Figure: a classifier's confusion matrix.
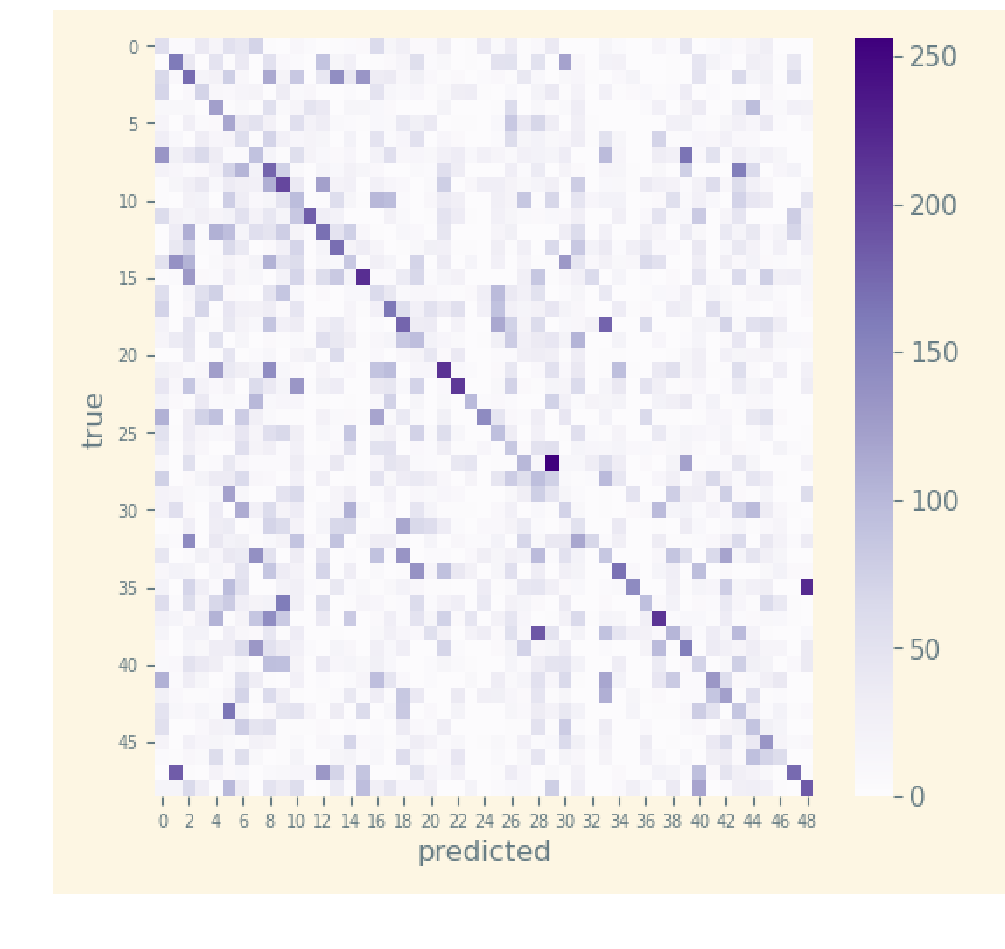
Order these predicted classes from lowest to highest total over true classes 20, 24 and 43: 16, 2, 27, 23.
23, 27, 2, 16
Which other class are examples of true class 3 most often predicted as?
0
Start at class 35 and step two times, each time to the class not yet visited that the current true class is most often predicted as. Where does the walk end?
40
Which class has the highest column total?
8
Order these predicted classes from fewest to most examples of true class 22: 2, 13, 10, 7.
13, 7, 2, 10
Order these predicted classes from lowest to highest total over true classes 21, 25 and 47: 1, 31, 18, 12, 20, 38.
18, 20, 38, 31, 12, 1
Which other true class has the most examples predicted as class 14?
30
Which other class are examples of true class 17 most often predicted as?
25
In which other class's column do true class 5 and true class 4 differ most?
44
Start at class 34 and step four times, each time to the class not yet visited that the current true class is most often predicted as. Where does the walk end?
33
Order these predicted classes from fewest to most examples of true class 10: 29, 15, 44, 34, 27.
15, 34, 44, 29, 27
